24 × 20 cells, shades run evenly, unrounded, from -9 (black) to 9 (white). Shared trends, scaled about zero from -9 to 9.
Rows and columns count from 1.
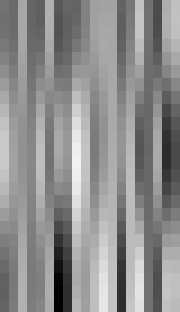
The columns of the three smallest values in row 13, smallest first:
19, 20, 16
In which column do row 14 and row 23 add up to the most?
9
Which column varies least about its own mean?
17
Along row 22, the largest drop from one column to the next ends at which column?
7
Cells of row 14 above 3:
6
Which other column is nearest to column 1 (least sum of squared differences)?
5
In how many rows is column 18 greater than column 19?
11
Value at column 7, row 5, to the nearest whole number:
-2
